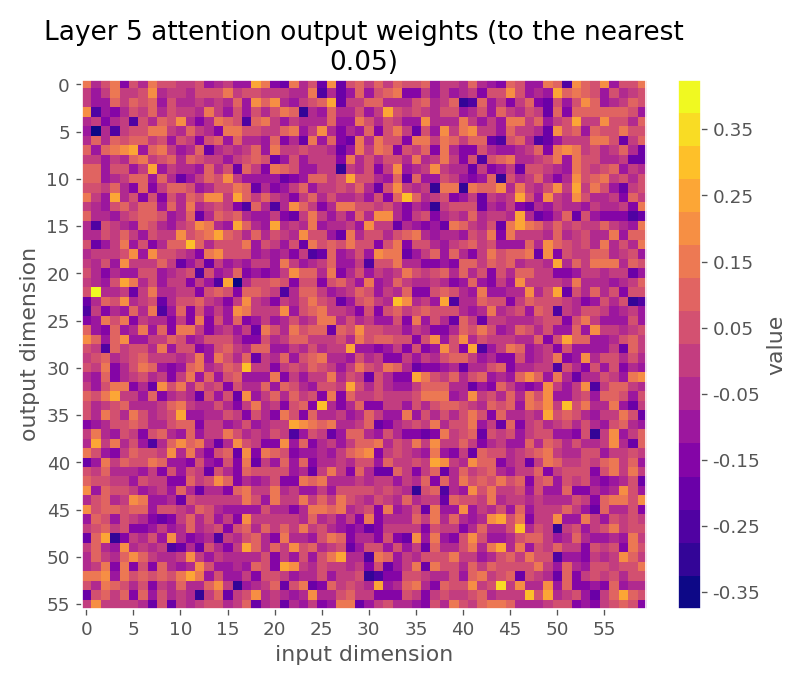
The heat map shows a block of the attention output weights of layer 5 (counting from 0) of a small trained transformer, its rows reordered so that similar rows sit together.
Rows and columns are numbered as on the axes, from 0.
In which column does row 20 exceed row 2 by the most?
40
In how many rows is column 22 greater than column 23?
26
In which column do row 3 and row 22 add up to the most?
50
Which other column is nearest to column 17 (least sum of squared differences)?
43
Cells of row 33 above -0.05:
41
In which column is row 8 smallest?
42
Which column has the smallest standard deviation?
19
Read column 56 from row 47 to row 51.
0.15 -0.05 0.05 0 0
